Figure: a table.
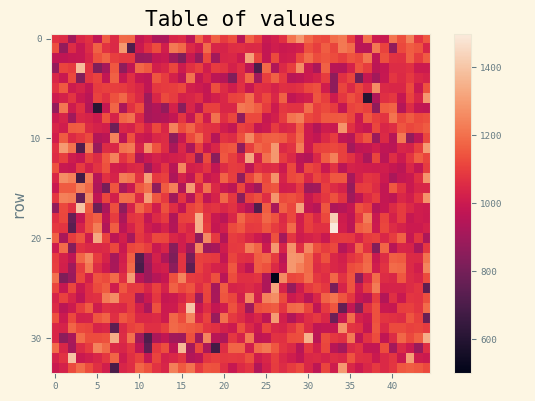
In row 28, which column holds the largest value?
26
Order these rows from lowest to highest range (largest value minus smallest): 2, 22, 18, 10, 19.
10, 2, 22, 18, 19
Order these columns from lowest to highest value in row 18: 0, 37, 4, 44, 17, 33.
44, 0, 4, 37, 17, 33
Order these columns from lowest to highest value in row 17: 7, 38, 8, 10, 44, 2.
8, 38, 44, 2, 7, 10
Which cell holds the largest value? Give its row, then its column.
19, 33
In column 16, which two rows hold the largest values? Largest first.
27, 15
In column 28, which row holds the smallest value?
25
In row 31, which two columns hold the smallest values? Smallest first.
19, 11
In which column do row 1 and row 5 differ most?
9
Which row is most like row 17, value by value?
3
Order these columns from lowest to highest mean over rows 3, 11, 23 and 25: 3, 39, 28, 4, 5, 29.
5, 39, 3, 28, 4, 29
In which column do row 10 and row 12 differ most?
17
